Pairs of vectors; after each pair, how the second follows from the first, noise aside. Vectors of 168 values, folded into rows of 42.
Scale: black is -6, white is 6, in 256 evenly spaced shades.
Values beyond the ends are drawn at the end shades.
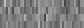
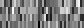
negated, scaled up.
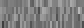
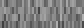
copied.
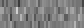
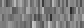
wrapped around.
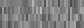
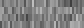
sign-scrambled.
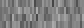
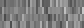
wrapped around, negated.
